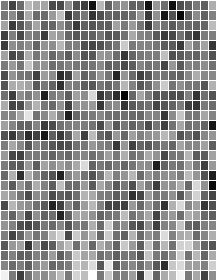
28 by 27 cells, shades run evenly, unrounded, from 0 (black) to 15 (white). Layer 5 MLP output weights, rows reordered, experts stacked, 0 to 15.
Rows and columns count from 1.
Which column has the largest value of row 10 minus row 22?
8
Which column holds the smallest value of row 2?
23
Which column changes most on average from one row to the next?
21
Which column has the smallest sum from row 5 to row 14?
9
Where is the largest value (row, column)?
28, 12
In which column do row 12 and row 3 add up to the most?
4
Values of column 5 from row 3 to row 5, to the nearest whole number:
10 7 6
